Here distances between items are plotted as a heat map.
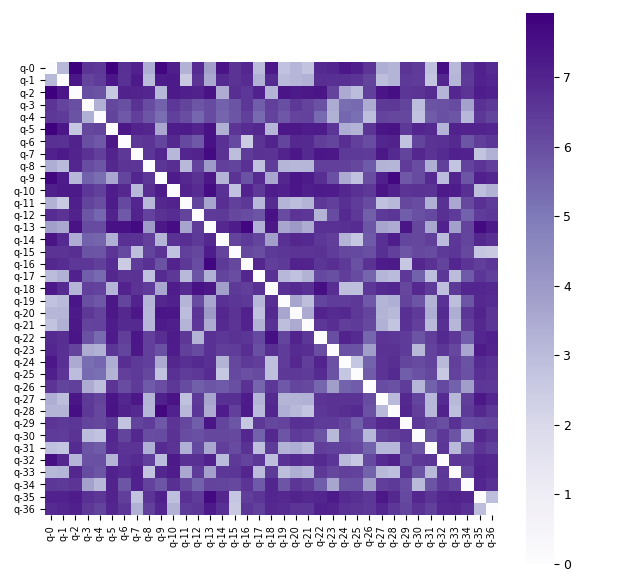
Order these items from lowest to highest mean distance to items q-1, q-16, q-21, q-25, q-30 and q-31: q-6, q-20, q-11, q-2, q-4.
q-11, q-20, q-4, q-6, q-2
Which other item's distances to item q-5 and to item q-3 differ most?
q-30
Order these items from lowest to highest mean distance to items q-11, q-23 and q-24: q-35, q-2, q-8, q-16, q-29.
q-8, q-2, q-29, q-16, q-35
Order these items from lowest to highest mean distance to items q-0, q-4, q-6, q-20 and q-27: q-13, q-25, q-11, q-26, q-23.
q-11, q-13, q-26, q-23, q-25
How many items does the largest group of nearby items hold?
13
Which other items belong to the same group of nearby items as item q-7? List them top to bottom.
q-10, q-15, q-35, q-36
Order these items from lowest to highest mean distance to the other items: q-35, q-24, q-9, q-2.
q-24, q-9, q-2, q-35
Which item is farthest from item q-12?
q-18
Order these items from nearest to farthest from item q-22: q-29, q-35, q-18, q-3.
q-3, q-29, q-35, q-18
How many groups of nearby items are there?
6
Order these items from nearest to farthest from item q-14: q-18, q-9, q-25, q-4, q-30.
q-25, q-9, q-18, q-4, q-30
